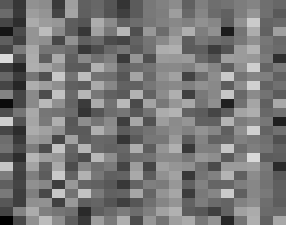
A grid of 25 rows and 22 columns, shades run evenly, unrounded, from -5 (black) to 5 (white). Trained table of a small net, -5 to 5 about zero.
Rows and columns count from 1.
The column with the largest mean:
20
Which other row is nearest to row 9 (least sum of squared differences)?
22
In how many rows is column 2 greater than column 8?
3
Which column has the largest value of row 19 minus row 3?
1
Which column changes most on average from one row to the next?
18
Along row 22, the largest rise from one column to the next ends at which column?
5
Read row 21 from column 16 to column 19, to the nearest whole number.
0 -1 -1 0
